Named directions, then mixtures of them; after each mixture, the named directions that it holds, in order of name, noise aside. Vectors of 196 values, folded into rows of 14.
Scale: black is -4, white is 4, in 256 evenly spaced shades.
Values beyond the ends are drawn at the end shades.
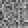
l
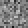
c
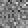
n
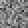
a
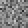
a.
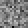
a, c.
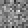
c, n.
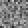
c, n.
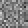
l.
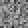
c.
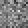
c, n.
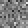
n.
